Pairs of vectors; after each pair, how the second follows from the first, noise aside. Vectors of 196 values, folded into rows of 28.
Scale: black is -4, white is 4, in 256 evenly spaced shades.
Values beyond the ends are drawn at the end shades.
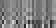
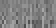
shrunk.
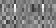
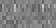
shrunk.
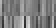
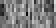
wrapped around, negated.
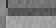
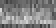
wrapped around, negated.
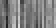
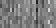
reversed, negated, partly zeroed.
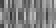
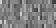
reversed, partly zeroed.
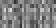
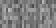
shrunk.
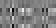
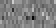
reversed, negated, partly zeroed.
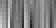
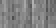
reversed, negated, shrunk.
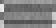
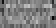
reversed, negated, partly zeroed.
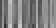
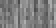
reversed, negated, shrunk.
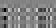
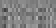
shrunk.
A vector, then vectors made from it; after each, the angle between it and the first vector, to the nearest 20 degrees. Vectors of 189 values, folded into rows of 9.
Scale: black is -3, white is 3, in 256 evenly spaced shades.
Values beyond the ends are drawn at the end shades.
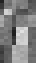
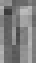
120 degrees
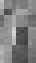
160 degrees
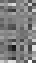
100 degrees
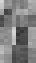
160 degrees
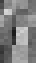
20 degrees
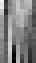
100 degrees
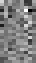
80 degrees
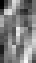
60 degrees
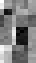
160 degrees
